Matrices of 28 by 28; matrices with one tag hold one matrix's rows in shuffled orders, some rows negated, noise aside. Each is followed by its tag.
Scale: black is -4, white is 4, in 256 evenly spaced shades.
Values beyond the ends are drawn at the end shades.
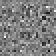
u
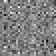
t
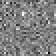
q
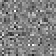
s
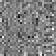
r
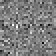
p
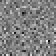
q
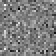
t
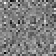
t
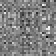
u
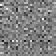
p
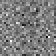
q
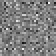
q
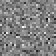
q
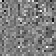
r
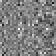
r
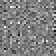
t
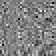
r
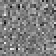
t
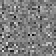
s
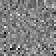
t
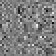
r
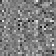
r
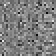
r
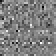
p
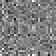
s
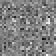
u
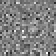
q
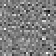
u
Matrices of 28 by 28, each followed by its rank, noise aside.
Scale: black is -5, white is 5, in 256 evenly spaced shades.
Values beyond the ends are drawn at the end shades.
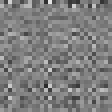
three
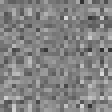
four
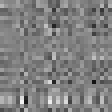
three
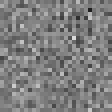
eight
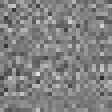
six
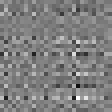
two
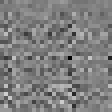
three
